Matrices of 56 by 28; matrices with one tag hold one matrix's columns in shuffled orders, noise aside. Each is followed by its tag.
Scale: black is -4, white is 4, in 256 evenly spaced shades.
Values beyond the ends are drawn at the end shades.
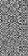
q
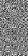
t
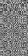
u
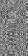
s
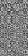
u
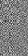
q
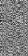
q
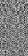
u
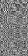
u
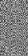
q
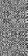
s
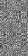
s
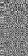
u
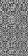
u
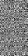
t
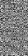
t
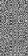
q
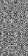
s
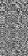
u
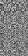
u
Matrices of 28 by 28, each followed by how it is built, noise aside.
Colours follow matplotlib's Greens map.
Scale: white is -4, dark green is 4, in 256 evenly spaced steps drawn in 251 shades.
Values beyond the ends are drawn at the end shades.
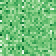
uneven columns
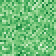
repeating rows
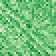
Toeplitz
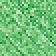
Toeplitz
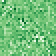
banded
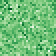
block diagonal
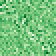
block diagonal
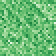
Toeplitz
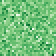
banded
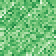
Hankel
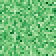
repeating rows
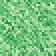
Toeplitz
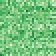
blocks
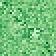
block diagonal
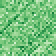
Hankel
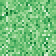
uneven columns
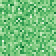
repeating rows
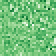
upper triangular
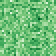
blocks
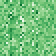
uneven columns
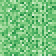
repeating rows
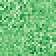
block diagonal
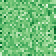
uneven columns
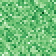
Toeplitz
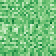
blocks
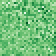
upper triangular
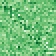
banded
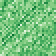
Hankel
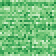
blocks
